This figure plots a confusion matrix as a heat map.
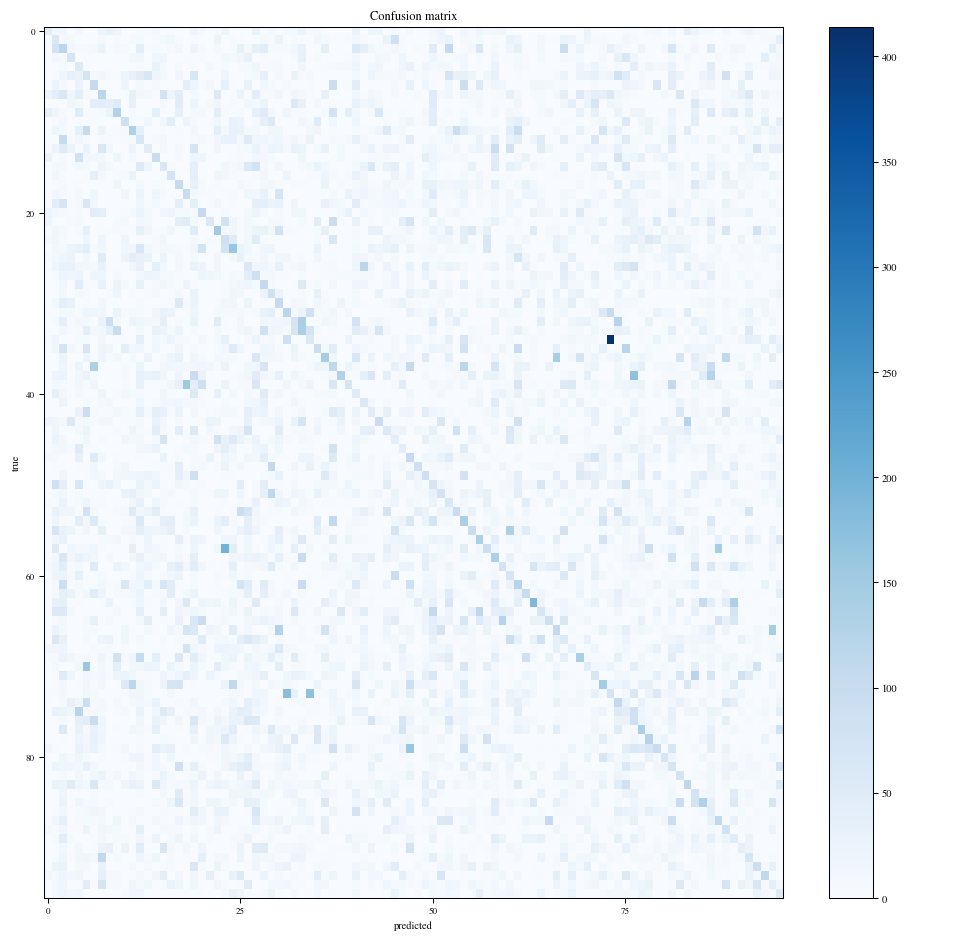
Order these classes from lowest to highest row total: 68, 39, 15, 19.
68, 19, 15, 39
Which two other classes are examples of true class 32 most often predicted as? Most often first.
33, 74
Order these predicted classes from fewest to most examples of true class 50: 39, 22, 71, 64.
22, 39, 71, 64
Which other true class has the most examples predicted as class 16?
72
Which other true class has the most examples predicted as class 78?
57
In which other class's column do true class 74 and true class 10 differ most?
5
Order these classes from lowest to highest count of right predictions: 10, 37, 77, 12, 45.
45, 12, 10, 37, 77
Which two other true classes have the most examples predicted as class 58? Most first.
13, 37
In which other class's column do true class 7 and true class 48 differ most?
29
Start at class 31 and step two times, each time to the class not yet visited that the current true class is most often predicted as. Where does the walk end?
34
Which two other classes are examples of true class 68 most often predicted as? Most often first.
18, 30
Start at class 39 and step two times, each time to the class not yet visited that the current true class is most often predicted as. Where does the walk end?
30
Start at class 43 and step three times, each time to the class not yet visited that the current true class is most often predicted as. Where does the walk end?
4
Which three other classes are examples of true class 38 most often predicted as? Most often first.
76, 86, 19
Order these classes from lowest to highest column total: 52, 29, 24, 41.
41, 29, 24, 52
